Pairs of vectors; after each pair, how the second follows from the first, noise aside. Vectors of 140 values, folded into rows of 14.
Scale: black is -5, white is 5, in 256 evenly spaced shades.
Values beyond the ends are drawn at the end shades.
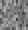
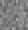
negated, shrunk.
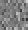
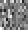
reversed, scaled up.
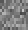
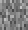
shuffled.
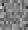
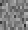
reversed.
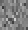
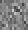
reversed.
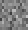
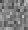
shuffled.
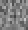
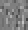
wrapped around, negated, partly zeroed.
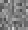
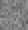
wrapped around, negated, shrunk.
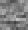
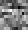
reversed, scaled up.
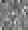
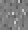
partly zeroed.
